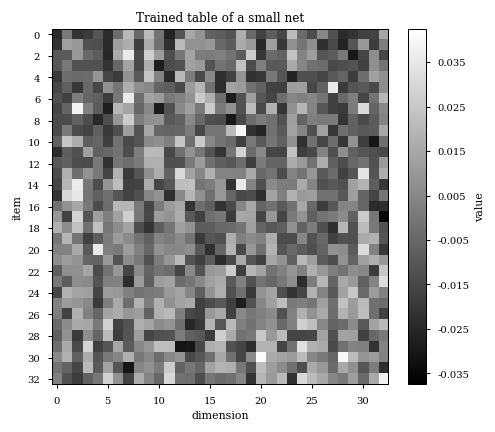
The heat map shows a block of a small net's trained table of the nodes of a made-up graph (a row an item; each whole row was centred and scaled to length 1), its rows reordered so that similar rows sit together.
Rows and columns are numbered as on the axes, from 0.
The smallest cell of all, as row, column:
17, 32
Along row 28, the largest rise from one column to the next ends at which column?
16
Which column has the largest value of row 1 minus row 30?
18
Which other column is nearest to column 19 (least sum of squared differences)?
6
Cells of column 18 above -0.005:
22
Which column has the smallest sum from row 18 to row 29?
14
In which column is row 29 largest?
24
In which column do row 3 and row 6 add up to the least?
5
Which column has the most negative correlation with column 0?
9
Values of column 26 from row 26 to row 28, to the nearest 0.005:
0.015 0.005 0.015
